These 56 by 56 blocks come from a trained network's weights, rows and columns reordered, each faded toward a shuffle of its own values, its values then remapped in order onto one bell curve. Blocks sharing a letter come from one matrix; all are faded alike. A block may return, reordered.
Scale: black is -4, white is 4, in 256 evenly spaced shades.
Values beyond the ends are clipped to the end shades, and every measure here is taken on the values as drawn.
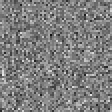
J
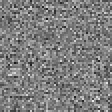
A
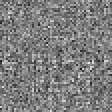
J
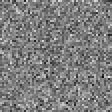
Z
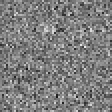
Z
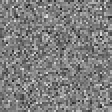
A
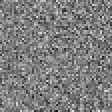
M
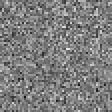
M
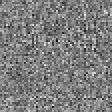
A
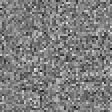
M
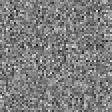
J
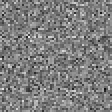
Z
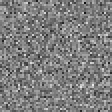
Z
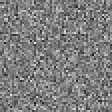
A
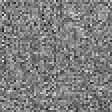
M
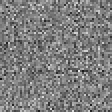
M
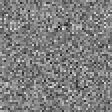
Z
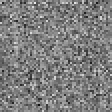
J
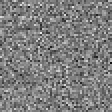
A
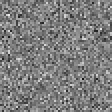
A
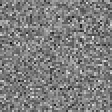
Z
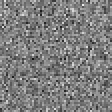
M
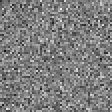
A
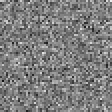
Z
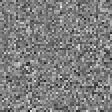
M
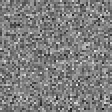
Z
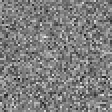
Z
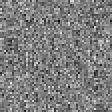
M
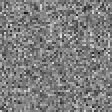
M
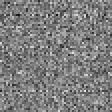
J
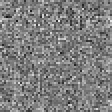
J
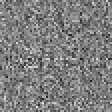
J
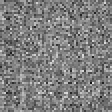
J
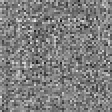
J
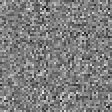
A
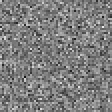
M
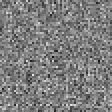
Z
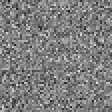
M
